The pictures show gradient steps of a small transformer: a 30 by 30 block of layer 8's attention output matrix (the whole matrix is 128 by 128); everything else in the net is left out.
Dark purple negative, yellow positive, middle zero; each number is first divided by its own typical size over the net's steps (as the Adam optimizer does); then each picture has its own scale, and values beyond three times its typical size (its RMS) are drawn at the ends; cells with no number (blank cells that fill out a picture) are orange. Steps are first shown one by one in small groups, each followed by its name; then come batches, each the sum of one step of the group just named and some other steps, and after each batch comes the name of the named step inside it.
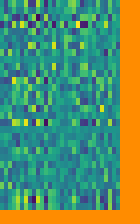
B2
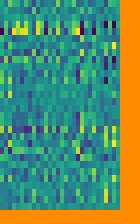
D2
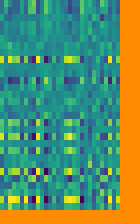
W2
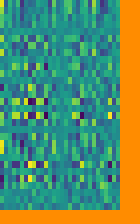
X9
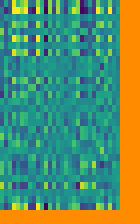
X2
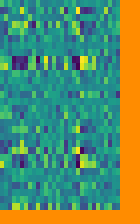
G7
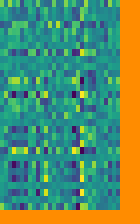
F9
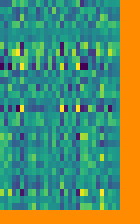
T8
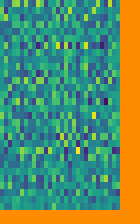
B2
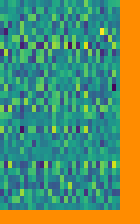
B2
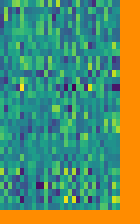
T8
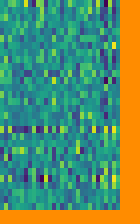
D2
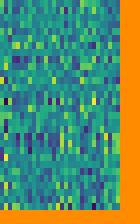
G7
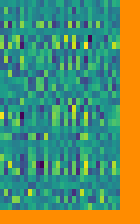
T8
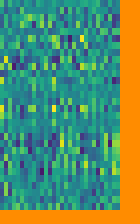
G7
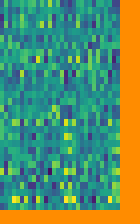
W2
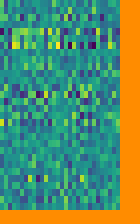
X9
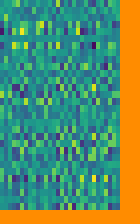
D2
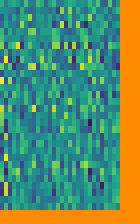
G7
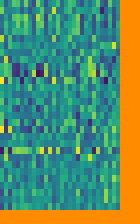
D2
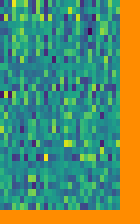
X2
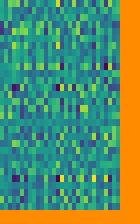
D2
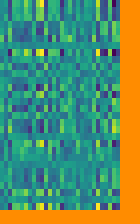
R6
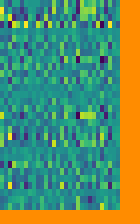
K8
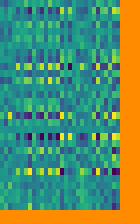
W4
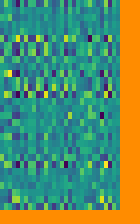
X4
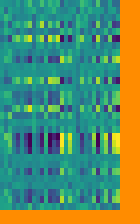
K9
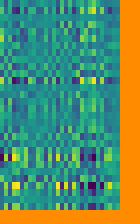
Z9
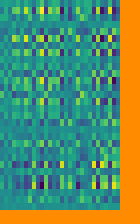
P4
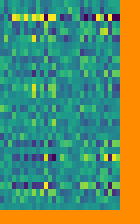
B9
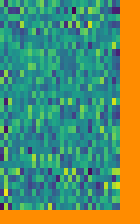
Z9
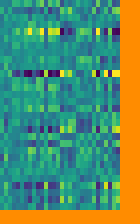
B9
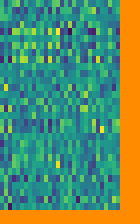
Z9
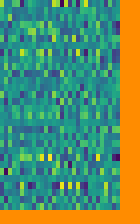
K8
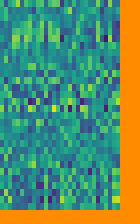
K9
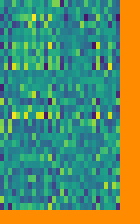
B9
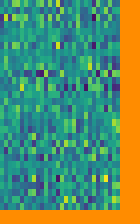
B9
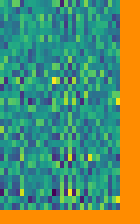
K9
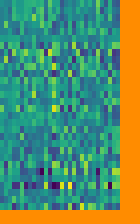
B9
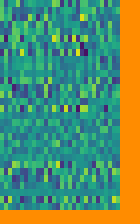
K8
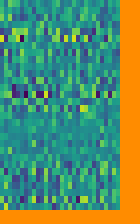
X4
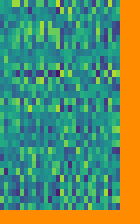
W4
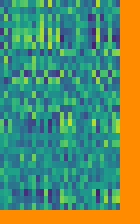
K9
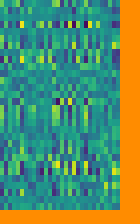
Z9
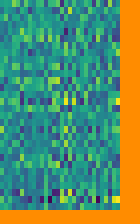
K9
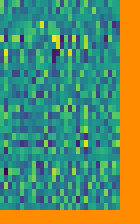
K9
